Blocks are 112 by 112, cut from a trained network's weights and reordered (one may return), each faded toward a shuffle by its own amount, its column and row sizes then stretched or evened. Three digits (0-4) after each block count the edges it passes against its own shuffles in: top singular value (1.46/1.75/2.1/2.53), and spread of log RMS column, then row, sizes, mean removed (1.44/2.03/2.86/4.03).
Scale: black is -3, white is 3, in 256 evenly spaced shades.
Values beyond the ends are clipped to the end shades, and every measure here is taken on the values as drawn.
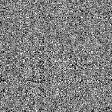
1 1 2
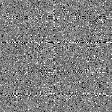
3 1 2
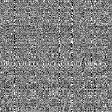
3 3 0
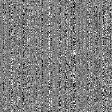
2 4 0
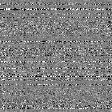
1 1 4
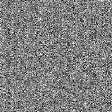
1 2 1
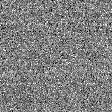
1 0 0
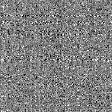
1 1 3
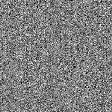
1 1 0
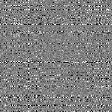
3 2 4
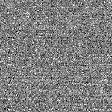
2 1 0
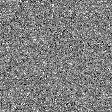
0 0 1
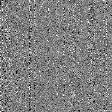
0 3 0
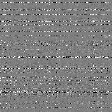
1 1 4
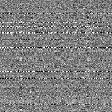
4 0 3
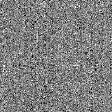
0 2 0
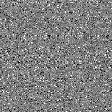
3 0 2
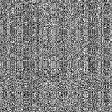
4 1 1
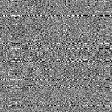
4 0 3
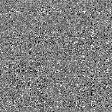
0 2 2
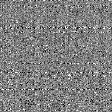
1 0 3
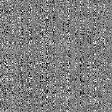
0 4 2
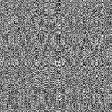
4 2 0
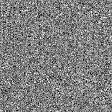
0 0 2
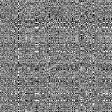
4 3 2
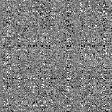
3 3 1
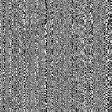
4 4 0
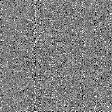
1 3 1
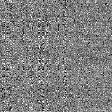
3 3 0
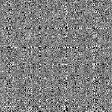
2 3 3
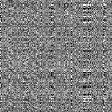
4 4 0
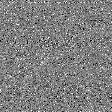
0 0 2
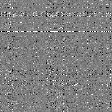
3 2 3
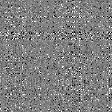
2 3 3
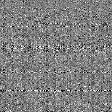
2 1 3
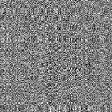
4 2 1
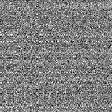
3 0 1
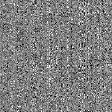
1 3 1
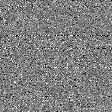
2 0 2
